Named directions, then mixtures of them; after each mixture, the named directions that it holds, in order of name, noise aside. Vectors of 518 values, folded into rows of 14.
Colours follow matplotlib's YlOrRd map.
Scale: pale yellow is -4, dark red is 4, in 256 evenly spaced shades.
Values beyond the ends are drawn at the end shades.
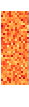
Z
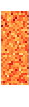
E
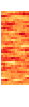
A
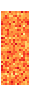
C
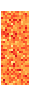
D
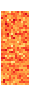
A, D, E.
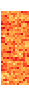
A, C.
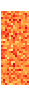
D.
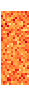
E, Z.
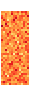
E.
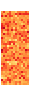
A, Z.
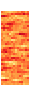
A.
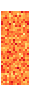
C.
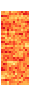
A, C, Z.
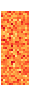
D.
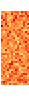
E.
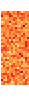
C, Z.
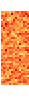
A, E.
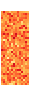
C, D, Z.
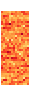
A, C, Z.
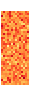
Z.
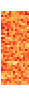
A, C, Z.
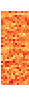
A, C.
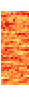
A, E.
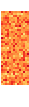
C.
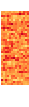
A, D, E.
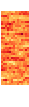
A, C.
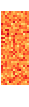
C, D, Z.
